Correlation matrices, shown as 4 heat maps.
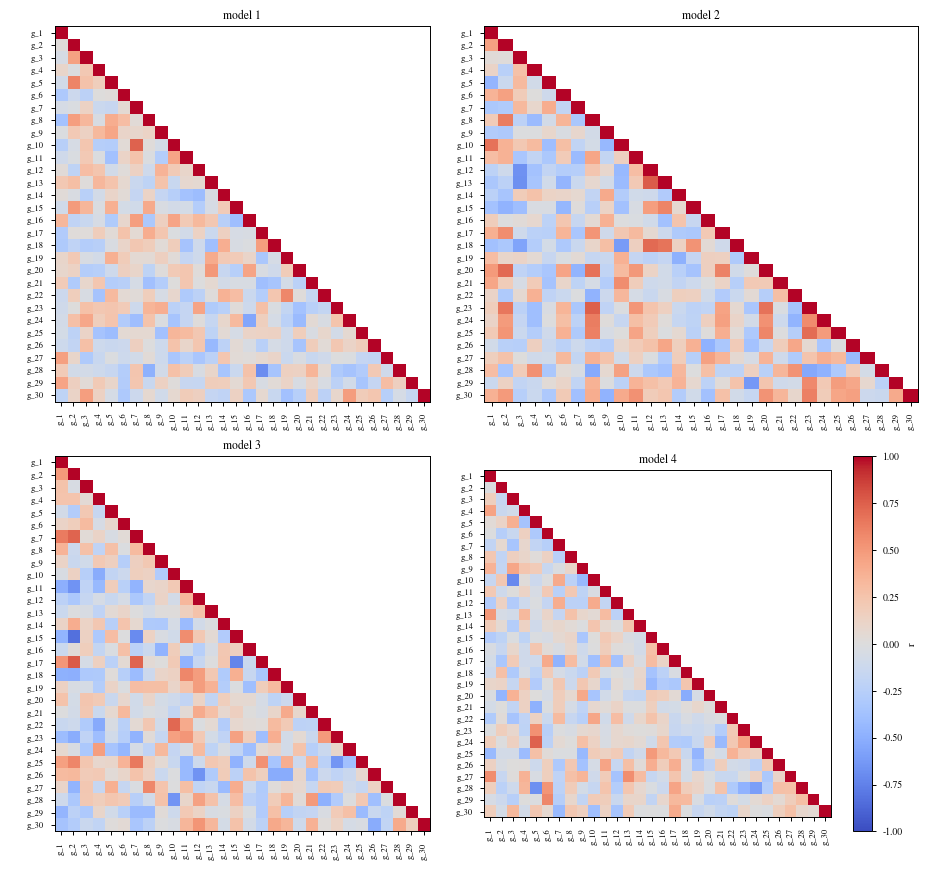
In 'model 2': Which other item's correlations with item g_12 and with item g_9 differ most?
g_13
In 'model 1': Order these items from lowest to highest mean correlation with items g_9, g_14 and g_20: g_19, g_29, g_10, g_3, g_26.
g_26, g_3, g_10, g_29, g_19
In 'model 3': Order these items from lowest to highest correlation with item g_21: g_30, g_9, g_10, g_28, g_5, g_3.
g_10, g_9, g_5, g_3, g_30, g_28
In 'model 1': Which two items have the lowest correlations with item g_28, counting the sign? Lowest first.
g_17, g_8
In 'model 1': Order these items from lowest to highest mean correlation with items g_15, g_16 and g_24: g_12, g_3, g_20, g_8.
g_20, g_12, g_8, g_3
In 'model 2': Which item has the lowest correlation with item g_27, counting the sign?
g_26
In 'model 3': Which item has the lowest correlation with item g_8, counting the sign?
g_29
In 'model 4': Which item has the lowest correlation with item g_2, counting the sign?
g_20
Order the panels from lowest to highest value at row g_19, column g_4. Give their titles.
model 3, model 1, model 2, model 4
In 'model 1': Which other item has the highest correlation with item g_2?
g_5
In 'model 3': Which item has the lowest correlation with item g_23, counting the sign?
g_25
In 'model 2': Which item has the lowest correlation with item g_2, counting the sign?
g_15
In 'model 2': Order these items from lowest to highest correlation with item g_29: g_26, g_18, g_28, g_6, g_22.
g_28, g_22, g_6, g_18, g_26
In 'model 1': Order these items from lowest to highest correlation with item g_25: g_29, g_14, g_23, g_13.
g_29, g_13, g_23, g_14
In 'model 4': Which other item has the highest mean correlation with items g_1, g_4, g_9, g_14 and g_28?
g_27
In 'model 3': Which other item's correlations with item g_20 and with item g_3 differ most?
g_24
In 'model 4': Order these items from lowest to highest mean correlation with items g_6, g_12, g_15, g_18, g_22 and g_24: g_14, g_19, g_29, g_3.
g_3, g_19, g_14, g_29
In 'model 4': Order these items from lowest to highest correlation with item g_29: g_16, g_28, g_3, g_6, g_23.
g_3, g_23, g_16, g_28, g_6
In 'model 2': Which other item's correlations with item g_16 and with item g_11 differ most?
g_30
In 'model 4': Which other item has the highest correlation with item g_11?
g_26
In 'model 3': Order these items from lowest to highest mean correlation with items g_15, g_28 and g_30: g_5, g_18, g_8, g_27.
g_8, g_27, g_5, g_18
